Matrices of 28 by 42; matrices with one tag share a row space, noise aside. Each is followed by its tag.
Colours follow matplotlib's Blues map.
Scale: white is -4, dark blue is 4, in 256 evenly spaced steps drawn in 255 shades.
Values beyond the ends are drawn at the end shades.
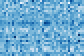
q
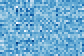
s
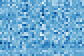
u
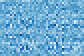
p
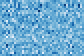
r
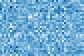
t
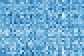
p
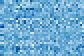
s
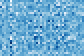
t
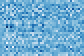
r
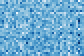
q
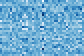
u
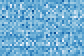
p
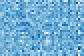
q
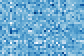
t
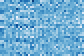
s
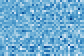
q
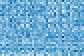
p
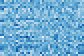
s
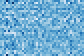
r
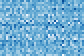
p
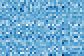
p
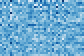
t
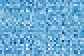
p
